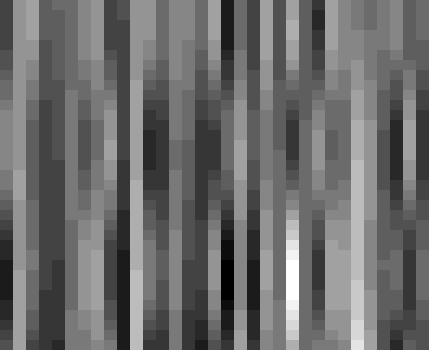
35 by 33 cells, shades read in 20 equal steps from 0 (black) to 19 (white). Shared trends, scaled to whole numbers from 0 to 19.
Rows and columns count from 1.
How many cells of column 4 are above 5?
10
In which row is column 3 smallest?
35
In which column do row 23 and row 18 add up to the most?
28
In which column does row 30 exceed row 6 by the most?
23
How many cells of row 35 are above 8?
16
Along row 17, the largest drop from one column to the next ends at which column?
12
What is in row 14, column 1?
10
